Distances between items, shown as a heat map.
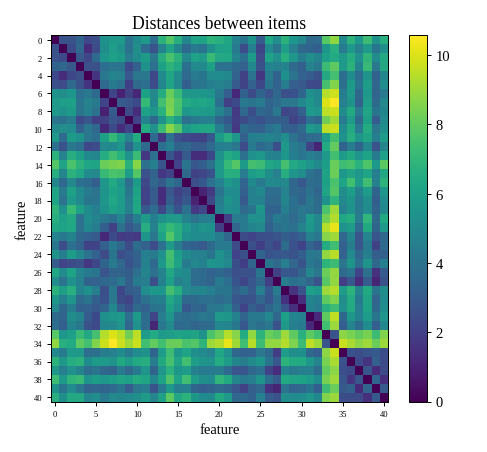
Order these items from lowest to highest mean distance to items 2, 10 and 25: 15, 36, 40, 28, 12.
12, 28, 40, 36, 15
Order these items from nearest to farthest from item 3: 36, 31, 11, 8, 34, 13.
8, 31, 11, 13, 36, 34
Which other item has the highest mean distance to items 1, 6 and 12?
34
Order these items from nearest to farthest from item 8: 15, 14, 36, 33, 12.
12, 36, 15, 14, 33
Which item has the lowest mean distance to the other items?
23
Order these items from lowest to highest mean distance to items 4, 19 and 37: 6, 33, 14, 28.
6, 28, 14, 33
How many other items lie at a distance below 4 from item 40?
10
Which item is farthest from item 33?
7
